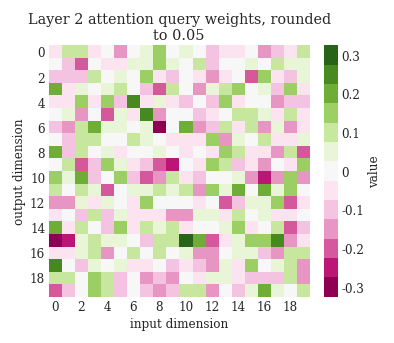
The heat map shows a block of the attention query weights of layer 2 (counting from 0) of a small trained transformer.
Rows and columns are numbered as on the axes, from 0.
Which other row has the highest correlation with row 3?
10
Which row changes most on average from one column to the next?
6
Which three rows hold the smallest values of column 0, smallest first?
15, 19, 12
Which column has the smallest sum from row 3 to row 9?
8
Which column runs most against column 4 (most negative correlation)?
14
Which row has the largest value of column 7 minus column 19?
5
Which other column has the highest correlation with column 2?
9
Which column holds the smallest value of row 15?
0
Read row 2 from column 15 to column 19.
-0.2 0.15 -0.05 -0.1 0.05
